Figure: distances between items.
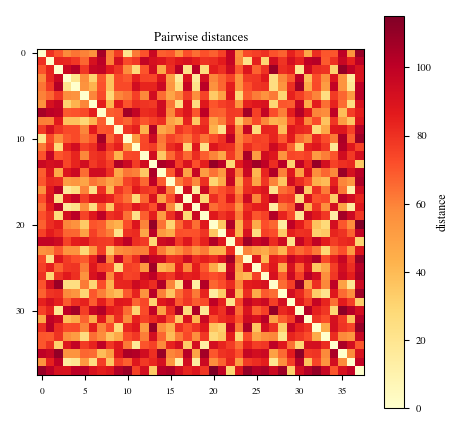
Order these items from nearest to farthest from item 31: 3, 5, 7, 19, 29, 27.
3, 27, 5, 29, 7, 19
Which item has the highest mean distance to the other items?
37
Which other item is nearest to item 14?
12
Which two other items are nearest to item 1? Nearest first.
24, 26
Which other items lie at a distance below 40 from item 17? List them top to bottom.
2, 11, 19, 30, 34
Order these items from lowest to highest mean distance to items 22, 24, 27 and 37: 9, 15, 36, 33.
36, 33, 15, 9
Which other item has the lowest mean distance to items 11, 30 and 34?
19
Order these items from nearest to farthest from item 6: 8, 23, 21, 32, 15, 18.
18, 8, 23, 15, 21, 32
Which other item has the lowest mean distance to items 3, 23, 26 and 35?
8
